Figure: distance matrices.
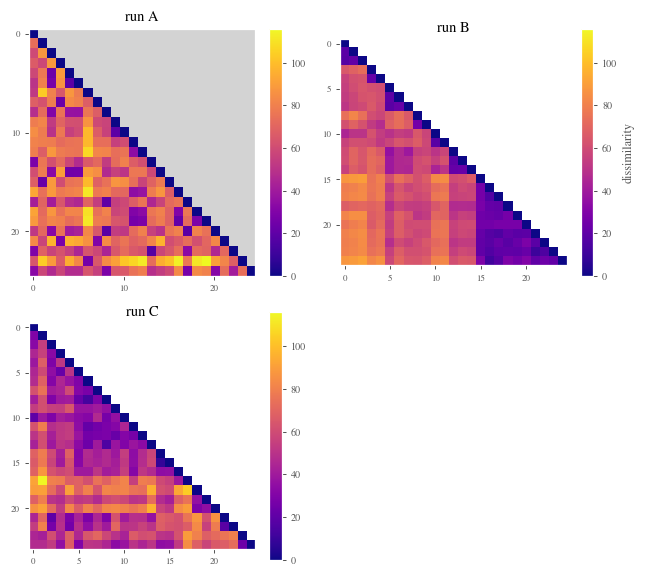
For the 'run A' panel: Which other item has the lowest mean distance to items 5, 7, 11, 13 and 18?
22
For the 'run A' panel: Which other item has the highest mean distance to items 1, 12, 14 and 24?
23
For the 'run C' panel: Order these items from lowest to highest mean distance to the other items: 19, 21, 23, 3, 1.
3, 21, 19, 23, 1
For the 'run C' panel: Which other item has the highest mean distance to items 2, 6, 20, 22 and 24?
17
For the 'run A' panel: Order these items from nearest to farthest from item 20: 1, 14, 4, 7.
4, 14, 7, 1
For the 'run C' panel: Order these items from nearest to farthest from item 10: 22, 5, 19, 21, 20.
5, 21, 22, 19, 20
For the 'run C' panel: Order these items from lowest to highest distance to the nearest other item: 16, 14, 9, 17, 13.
14, 13, 9, 16, 17
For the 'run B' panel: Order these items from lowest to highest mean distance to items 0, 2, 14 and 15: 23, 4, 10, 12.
12, 10, 23, 4
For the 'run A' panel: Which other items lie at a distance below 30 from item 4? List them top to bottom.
2, 5, 14
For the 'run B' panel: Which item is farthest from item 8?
1
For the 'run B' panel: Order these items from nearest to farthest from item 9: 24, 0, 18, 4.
4, 18, 0, 24
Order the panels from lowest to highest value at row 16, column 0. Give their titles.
run C, run B, run A
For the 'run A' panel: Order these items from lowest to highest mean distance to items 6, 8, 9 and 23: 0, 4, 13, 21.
0, 13, 4, 21
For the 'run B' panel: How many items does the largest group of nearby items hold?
10
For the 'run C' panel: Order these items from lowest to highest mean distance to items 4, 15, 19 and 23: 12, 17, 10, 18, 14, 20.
14, 10, 12, 20, 18, 17
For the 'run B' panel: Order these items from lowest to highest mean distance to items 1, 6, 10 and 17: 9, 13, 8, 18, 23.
18, 13, 23, 9, 8
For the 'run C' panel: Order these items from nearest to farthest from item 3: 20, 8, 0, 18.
8, 0, 20, 18
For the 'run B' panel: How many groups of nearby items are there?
7
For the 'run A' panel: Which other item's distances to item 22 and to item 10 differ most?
13
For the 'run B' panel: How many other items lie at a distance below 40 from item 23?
9
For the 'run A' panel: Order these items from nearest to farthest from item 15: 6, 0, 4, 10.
0, 4, 10, 6
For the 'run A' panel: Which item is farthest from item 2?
21
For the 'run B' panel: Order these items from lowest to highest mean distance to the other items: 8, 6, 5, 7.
5, 7, 6, 8
